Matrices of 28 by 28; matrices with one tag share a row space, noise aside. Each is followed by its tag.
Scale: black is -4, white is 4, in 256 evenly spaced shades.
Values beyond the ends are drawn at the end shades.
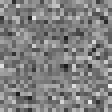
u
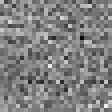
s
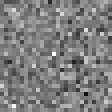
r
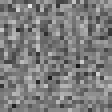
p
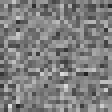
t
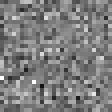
u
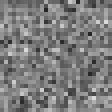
s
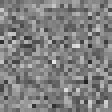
u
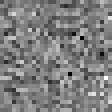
r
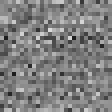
p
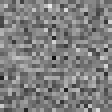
u
